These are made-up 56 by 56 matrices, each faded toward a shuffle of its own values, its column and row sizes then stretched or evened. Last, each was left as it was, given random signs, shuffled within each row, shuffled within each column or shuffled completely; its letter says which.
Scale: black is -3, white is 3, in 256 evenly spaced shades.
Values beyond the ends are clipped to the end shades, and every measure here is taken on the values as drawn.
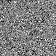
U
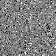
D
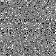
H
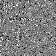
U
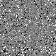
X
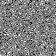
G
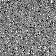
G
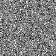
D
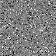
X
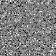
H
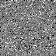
U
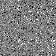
X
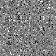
H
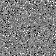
X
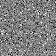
G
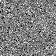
G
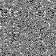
H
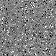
D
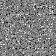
U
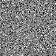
X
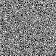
U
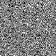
H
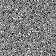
G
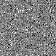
H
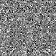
H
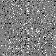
H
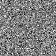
U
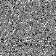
X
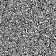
G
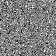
G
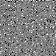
H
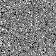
D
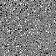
H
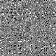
H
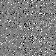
X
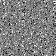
D
